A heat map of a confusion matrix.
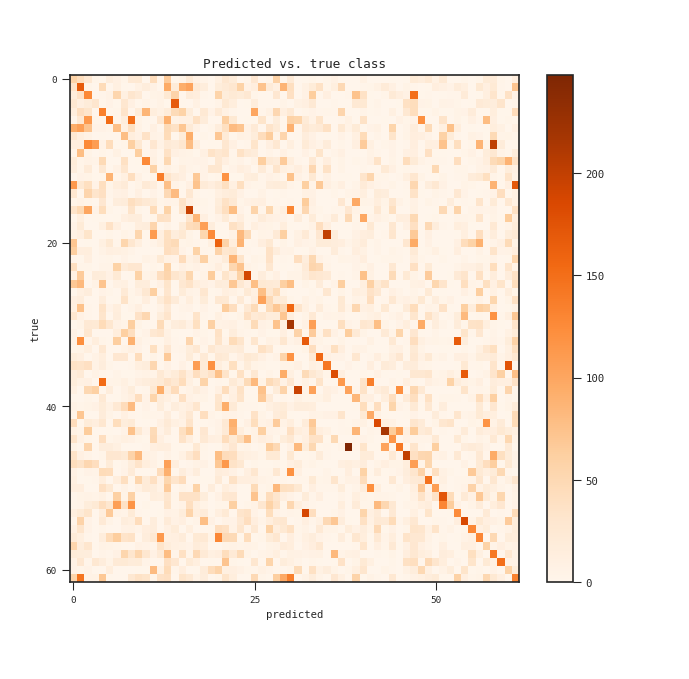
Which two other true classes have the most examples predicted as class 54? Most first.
36, 29
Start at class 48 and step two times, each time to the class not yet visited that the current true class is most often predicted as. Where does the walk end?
33
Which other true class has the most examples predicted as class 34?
13
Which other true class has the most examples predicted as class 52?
6
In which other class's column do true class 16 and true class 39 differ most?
30
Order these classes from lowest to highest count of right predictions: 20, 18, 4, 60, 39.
60, 39, 18, 4, 20
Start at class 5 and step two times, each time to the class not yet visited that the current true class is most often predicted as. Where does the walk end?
58
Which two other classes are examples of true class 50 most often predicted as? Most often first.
41, 28
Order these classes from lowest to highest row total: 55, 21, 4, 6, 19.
21, 55, 4, 19, 6
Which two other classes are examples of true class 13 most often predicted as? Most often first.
61, 0
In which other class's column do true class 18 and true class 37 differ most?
4
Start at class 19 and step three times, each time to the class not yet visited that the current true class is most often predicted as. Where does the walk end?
11
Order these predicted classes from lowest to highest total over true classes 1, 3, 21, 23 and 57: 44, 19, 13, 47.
19, 44, 47, 13
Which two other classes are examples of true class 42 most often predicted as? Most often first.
57, 22
